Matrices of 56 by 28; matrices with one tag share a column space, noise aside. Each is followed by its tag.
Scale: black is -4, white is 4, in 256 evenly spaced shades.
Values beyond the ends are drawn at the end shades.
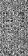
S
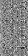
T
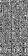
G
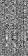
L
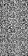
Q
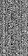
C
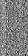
S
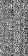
G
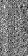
G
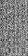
L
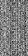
S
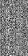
Q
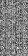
T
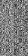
G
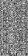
S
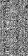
G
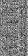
T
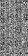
C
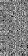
S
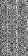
G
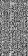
S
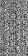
C
